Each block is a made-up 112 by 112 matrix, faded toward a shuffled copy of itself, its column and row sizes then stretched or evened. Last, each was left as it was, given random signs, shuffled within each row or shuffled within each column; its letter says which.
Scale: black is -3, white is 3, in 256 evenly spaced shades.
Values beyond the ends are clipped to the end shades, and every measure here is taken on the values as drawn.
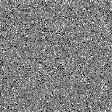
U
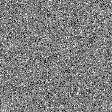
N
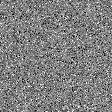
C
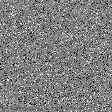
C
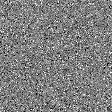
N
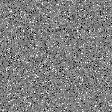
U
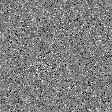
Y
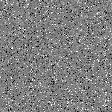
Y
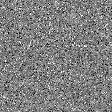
N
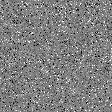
C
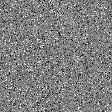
Y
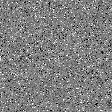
C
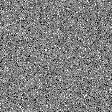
N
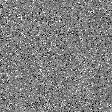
N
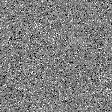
Y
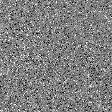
N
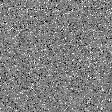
C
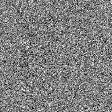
U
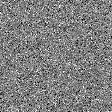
Y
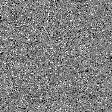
Y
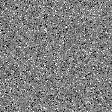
Y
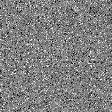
U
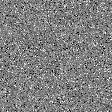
C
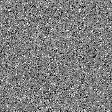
N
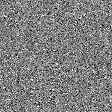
C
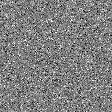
C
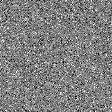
U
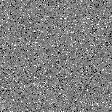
N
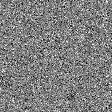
Y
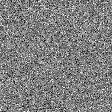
C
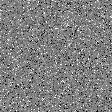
Y
